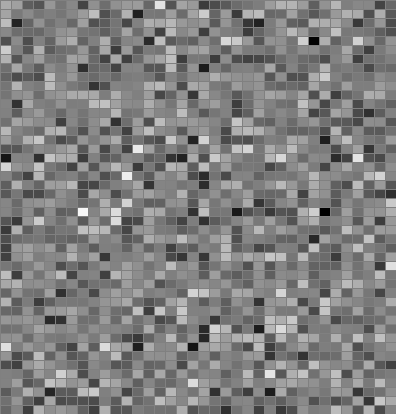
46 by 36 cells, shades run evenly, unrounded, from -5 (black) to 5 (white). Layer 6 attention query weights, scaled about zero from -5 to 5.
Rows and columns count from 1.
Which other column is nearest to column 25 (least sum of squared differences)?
7
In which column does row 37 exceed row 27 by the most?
26
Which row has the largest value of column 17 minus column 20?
36
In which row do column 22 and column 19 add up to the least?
37
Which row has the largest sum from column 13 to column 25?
17
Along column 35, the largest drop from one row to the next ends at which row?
46
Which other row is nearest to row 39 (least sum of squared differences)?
19
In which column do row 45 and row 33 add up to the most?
18
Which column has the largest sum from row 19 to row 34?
11
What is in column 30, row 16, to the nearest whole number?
-4
